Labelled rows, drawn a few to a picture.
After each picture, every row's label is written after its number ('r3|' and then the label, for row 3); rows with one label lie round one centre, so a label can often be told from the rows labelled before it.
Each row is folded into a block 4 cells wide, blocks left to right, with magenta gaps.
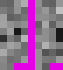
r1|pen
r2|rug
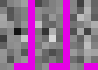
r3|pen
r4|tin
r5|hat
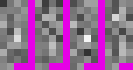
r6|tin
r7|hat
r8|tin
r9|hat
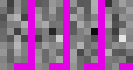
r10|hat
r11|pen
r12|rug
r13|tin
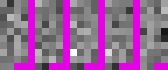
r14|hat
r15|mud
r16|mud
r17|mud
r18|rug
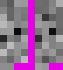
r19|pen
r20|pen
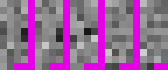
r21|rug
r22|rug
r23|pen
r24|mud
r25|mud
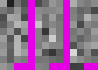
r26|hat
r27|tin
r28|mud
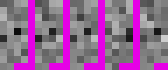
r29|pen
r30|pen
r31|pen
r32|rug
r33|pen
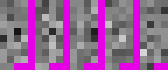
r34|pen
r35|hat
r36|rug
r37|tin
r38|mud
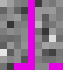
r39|mud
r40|tin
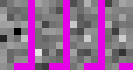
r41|pen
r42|mud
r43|tin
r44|tin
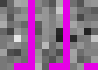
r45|tin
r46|rug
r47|pen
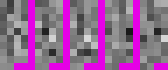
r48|hat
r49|tin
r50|tin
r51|rug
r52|pen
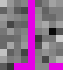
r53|mud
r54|pen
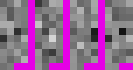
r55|pen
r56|tin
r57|rug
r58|pen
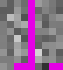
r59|hat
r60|mud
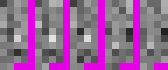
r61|tin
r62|tin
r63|tin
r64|rug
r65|rug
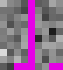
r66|mud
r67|pen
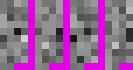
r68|pen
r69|rug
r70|pen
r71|rug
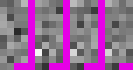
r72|pen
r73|mud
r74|mud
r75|mud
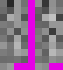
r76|hat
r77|hat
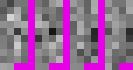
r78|hat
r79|pen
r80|rug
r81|rug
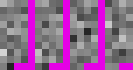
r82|mud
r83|mud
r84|pen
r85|tin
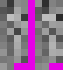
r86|hat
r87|hat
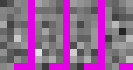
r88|tin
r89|mud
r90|mud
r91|pen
